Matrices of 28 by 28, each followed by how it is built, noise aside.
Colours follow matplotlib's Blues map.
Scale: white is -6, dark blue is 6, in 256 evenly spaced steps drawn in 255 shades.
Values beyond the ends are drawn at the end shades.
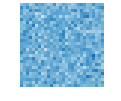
noise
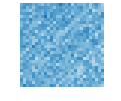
Hankel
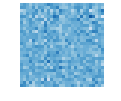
low rank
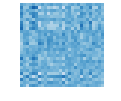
low rank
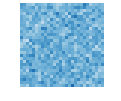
Hankel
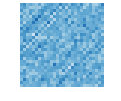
Hankel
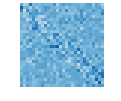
banded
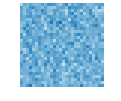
noise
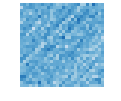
Hankel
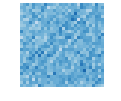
Hankel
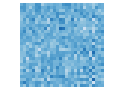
low rank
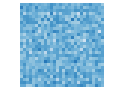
repeating columns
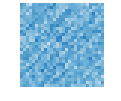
Hankel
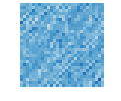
Hankel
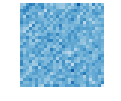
Hankel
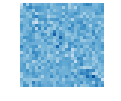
banded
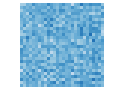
low rank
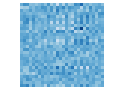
low rank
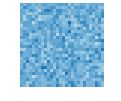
noise
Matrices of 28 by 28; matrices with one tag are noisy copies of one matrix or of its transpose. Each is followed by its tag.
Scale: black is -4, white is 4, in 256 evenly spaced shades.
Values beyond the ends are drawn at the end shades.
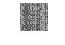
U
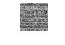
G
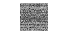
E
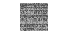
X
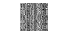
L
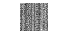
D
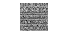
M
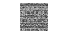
G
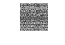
E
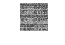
X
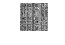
X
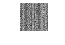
D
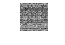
U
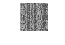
L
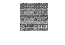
X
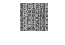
G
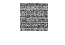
G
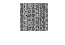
G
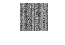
D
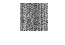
E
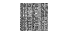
X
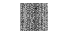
E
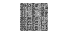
X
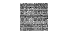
X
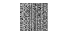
M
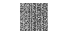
M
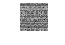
G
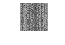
E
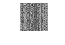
E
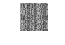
L
